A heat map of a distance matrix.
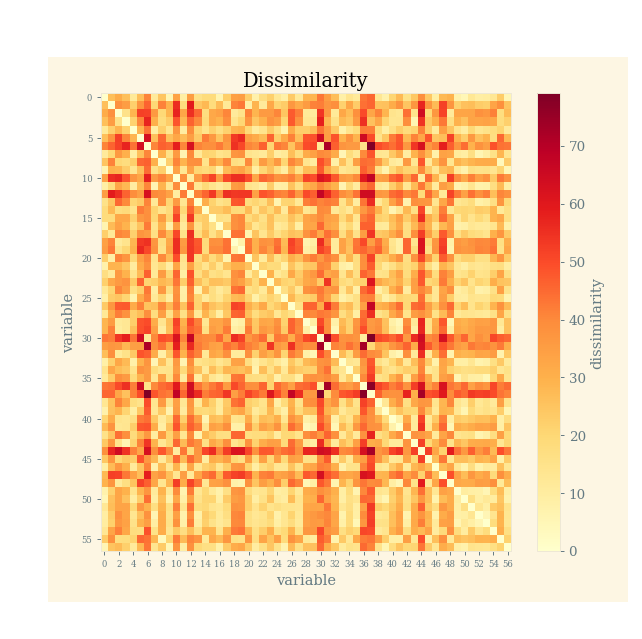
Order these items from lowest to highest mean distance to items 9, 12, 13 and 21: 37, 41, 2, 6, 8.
8, 41, 2, 6, 37
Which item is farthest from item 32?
44
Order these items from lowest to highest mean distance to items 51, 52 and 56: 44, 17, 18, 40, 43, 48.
17, 40, 43, 48, 18, 44
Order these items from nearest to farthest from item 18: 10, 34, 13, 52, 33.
34, 33, 52, 13, 10
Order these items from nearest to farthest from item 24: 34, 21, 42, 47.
42, 21, 34, 47
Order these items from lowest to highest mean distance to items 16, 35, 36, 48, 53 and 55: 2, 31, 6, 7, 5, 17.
7, 17, 2, 6, 5, 31
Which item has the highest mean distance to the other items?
37
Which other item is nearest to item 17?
20
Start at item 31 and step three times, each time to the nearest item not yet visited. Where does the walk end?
43
